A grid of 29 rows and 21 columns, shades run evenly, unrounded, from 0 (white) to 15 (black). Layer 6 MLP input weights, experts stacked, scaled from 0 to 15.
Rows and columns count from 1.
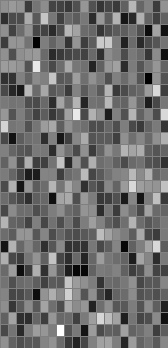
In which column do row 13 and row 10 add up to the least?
17
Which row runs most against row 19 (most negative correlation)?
2
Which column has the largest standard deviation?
9
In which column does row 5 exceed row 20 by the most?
13
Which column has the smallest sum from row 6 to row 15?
10
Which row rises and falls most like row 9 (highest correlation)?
4
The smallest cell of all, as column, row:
8, 28
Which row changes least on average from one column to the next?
24
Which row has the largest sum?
23
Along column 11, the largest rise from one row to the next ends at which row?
16
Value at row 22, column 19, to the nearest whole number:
7
